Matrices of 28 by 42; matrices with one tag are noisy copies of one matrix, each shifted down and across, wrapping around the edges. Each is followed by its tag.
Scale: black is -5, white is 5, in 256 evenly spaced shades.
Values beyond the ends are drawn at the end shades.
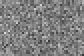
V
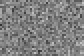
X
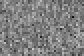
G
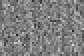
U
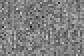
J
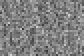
U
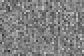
J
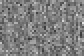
U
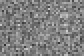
X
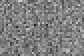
V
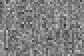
J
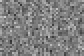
U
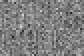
J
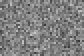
X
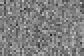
J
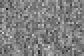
G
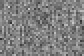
J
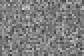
X
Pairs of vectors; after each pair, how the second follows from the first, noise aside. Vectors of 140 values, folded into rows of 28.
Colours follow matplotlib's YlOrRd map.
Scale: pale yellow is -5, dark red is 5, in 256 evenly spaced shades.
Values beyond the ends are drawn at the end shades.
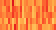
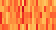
wrapped around.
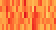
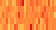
reversed, partly zeroed.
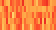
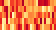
scaled up.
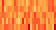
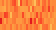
wrapped around, negated, partly zeroed.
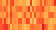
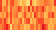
copied.
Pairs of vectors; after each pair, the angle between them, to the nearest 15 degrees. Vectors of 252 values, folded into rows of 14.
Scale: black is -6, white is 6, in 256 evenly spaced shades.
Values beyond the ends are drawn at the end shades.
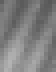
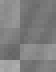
90 degrees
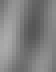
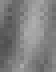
165 degrees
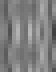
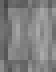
45 degrees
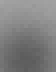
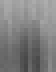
15 degrees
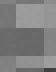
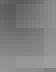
75 degrees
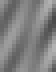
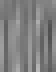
75 degrees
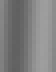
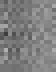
60 degrees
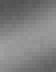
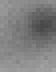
120 degrees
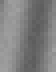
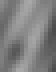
120 degrees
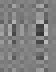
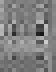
30 degrees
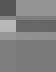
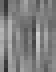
75 degrees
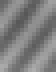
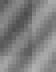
30 degrees
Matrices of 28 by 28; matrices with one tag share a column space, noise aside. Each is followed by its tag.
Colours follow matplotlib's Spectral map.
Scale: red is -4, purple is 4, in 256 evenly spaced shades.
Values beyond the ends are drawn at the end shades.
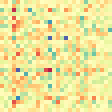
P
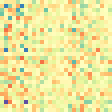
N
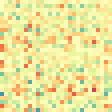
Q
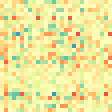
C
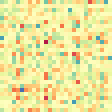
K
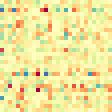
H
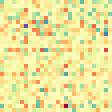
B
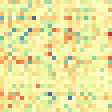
C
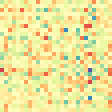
P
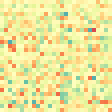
Q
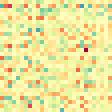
N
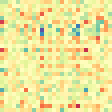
B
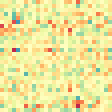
B
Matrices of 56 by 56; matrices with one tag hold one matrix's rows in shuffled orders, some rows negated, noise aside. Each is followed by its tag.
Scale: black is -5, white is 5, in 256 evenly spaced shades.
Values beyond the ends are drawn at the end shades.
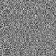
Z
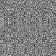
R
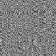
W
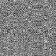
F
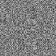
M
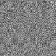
R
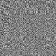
Z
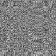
F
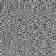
W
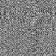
M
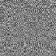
R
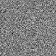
M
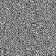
M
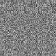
R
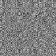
W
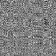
F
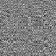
F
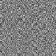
W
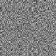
W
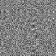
M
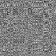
F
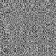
Z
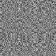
W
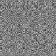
W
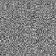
M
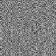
W
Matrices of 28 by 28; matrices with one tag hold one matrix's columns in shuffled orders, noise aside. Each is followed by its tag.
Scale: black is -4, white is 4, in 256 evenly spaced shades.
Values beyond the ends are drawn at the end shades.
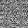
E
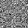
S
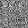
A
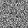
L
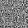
S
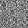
A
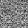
E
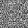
L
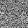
E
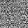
E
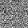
E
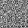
S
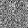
A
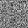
A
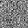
A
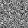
L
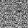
E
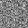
A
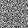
S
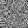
L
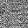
E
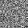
S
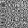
A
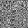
A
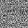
E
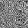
A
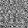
S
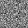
L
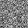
S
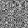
A
